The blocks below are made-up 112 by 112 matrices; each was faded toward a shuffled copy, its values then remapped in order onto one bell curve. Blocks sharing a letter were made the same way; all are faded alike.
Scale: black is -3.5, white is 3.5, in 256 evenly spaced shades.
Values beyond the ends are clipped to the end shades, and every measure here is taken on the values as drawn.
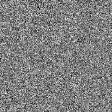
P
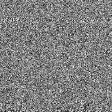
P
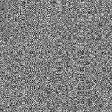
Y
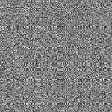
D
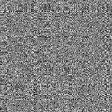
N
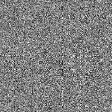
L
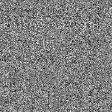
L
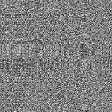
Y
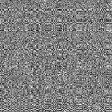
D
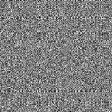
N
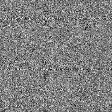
P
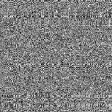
N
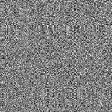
Y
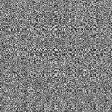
N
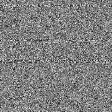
P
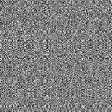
D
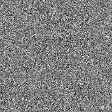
L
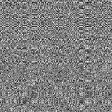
D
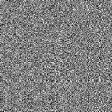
Y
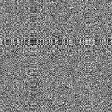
D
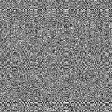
D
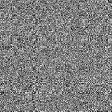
N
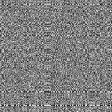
D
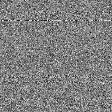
P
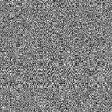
N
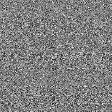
P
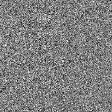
L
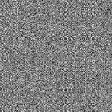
Y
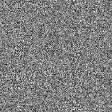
L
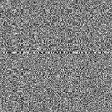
N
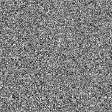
P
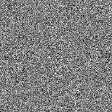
L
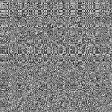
D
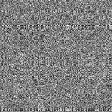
N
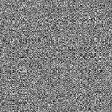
Y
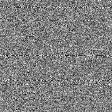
P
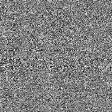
P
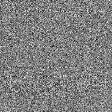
P
